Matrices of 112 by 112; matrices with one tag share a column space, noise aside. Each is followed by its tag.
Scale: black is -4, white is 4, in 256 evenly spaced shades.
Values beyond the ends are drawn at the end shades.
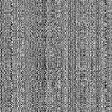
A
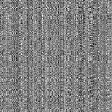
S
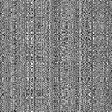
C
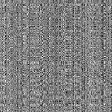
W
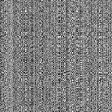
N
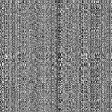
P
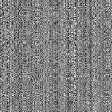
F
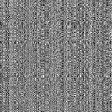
F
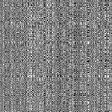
F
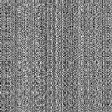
W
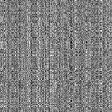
A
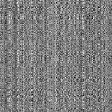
S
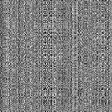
C
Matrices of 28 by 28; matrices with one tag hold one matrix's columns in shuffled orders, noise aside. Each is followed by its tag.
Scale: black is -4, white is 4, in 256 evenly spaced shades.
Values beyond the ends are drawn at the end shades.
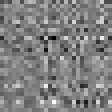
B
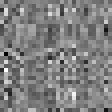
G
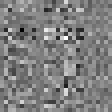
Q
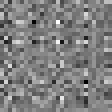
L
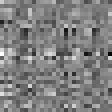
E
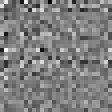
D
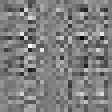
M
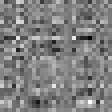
B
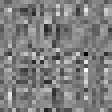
G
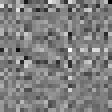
D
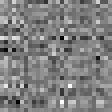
B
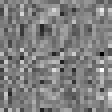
G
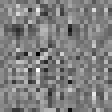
G
